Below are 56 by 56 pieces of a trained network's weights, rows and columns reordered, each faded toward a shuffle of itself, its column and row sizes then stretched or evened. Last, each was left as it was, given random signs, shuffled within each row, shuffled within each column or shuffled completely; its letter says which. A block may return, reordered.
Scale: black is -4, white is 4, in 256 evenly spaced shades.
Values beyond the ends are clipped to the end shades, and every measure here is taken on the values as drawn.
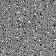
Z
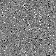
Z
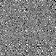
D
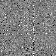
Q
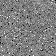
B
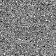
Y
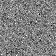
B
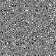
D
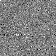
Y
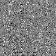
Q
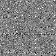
Q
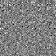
D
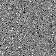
Z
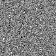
Z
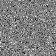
Y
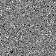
Y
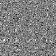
D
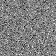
B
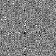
D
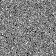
B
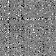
D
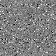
Y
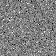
B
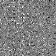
Q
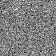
B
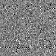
D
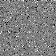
Y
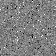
B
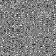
D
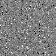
Z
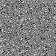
Z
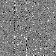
Z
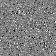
Y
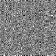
D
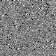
Y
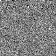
Y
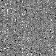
Z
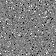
B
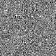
D
